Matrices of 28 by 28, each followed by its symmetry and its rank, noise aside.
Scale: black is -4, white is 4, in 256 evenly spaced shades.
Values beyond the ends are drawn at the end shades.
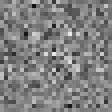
no symmetry, rank five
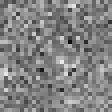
symmetric, rank seven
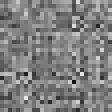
antisymmetric, rank six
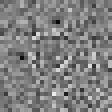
symmetric, rank five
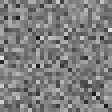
symmetric, rank seven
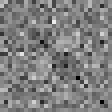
symmetric, rank five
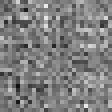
no symmetry, rank six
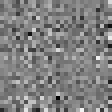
antisymmetric, rank six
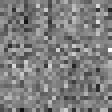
no symmetry, rank six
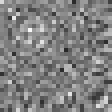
symmetric, rank six
